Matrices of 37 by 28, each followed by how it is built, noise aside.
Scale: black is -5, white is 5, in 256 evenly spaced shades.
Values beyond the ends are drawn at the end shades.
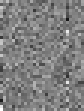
uneven columns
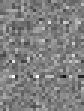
uneven rows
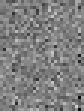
uneven columns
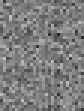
repeating rows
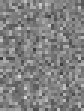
repeating rows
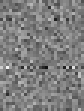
uneven rows
